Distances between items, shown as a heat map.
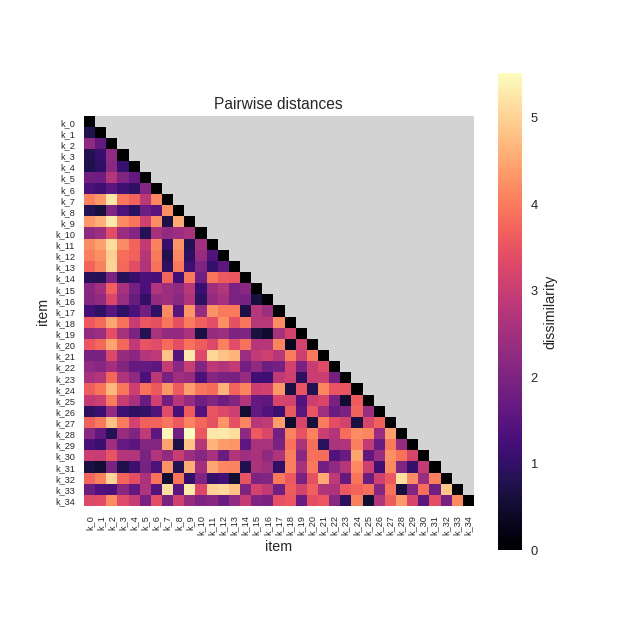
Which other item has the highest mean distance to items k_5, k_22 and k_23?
k_24
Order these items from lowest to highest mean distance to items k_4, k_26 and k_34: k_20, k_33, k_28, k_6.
k_6, k_33, k_28, k_20
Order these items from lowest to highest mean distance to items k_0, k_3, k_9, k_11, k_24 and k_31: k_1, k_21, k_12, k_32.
k_1, k_32, k_12, k_21
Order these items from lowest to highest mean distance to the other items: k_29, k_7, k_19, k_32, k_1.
k_19, k_1, k_29, k_32, k_7
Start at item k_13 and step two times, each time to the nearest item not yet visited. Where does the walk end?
k_7
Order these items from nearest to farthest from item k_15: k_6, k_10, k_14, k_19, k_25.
k_19, k_10, k_25, k_14, k_6
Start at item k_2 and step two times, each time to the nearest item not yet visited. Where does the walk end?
k_33
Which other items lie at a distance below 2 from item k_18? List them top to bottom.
k_20, k_24, k_27
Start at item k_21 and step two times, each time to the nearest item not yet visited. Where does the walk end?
k_8
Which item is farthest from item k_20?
k_2
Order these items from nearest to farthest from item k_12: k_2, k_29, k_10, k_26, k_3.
k_10, k_26, k_3, k_29, k_2
